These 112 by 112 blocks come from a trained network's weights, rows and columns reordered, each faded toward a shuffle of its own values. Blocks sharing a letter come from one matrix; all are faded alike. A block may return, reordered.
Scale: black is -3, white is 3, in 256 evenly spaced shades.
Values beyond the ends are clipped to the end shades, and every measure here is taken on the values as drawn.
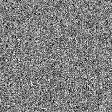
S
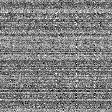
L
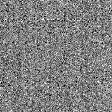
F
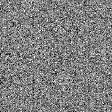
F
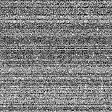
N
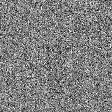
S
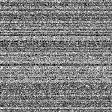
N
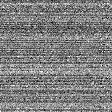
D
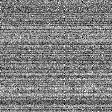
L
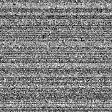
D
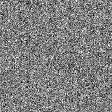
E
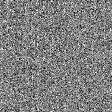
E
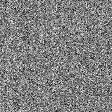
S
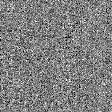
F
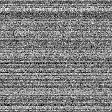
N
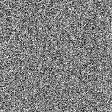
S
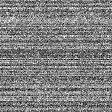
N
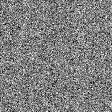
S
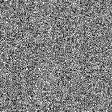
S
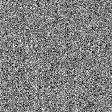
F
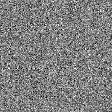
F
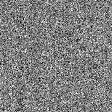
S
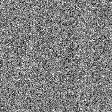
S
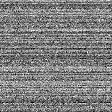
N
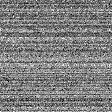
D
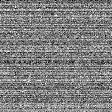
N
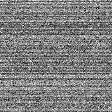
D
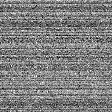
D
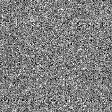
F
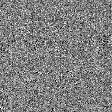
F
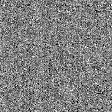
F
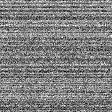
N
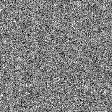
S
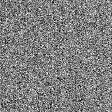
E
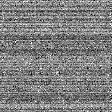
L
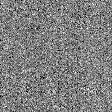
F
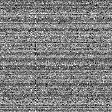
L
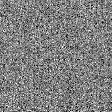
F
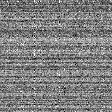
L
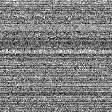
D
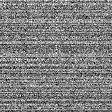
D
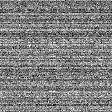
D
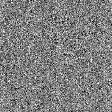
E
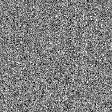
F
